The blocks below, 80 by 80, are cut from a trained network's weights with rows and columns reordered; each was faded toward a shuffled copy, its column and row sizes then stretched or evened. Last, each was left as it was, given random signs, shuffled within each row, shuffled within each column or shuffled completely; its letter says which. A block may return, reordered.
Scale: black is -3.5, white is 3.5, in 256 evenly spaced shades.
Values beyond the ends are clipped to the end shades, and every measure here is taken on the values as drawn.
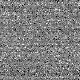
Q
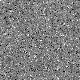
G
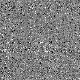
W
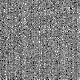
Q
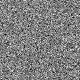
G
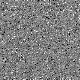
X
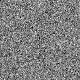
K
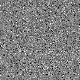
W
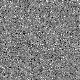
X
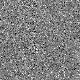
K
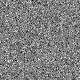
X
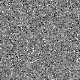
W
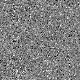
K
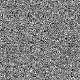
Q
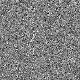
K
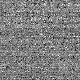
Q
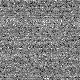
X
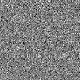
Q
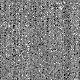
Q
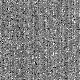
K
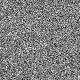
G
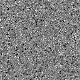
K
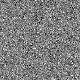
W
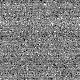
X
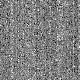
K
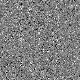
K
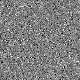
X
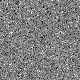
G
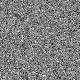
G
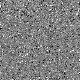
W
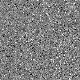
W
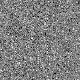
K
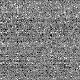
Q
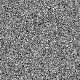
K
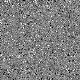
W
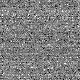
Q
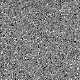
W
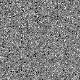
W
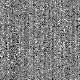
Q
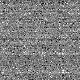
Q
